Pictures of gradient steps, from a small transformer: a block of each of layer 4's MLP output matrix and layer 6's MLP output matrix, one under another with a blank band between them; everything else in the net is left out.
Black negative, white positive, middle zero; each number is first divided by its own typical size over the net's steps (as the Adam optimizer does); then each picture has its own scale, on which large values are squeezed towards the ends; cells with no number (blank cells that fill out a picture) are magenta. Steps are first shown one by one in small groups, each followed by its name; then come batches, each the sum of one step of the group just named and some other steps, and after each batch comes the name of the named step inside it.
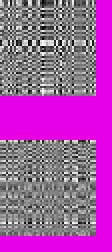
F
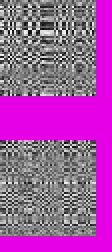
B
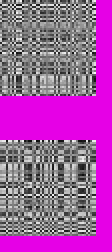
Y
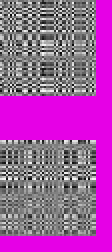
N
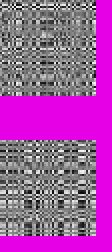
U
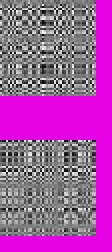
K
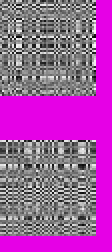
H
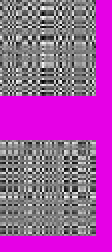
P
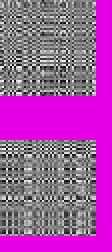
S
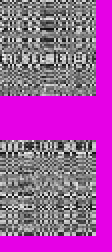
B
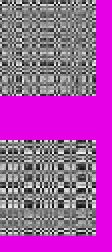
Y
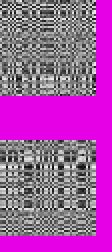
Y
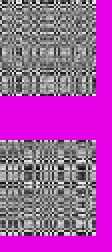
Y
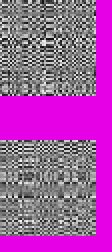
F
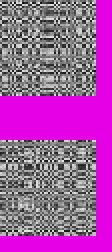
H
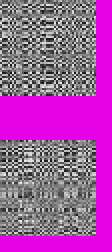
K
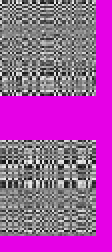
N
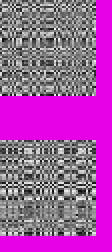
U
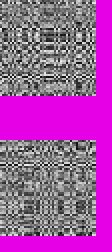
S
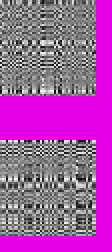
F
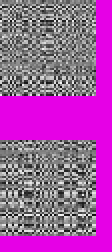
K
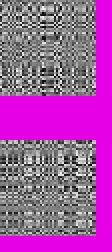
P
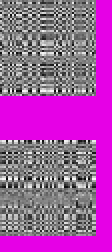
N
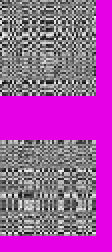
P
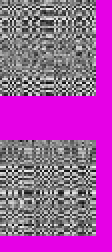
K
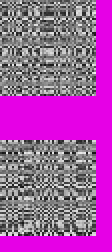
Y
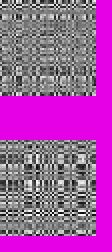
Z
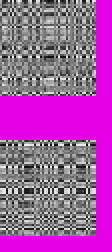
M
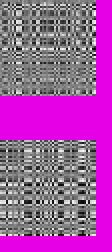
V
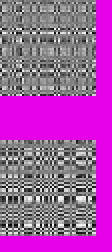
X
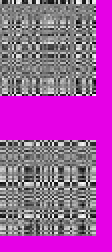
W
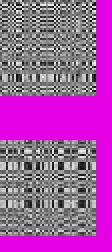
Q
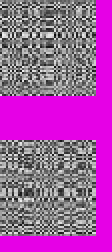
Q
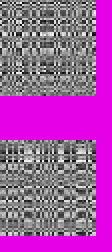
V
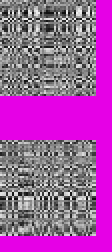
X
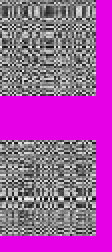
X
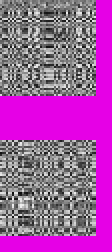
Q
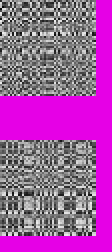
M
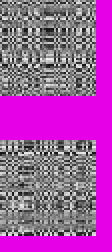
W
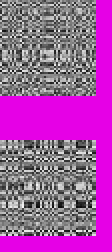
Z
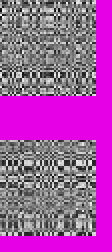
W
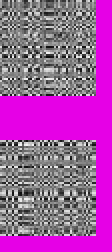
M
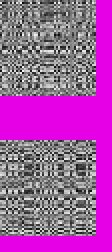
M
